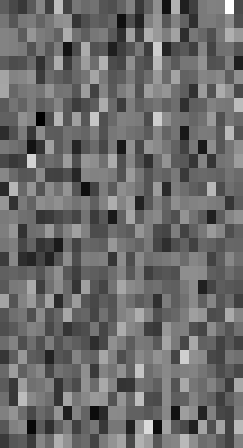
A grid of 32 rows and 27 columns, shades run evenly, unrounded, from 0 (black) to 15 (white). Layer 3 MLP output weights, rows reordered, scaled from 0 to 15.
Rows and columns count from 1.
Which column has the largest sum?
18
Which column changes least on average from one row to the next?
25
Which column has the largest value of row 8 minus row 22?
27
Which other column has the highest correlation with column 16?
14
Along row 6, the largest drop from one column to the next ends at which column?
5
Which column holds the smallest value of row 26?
6
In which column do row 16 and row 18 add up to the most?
15
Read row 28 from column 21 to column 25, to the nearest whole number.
10 7 6 8 6
